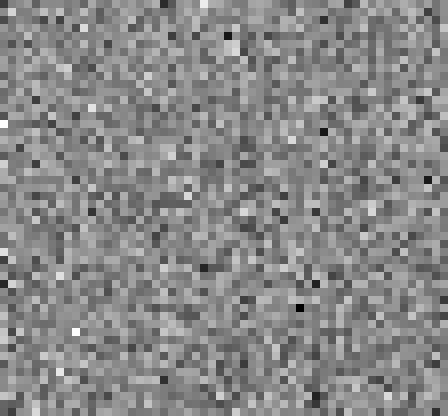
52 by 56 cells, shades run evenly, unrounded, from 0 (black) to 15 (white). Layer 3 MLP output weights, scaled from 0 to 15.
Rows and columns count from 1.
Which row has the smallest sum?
44
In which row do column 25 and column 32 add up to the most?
3
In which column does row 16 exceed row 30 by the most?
1
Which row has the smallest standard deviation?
11
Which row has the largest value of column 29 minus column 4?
6
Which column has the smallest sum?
31
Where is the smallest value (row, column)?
39, 38
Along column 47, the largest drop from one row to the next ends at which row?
28
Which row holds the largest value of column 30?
7
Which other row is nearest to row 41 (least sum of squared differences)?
12
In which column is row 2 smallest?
54
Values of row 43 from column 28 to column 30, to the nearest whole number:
8 7 6
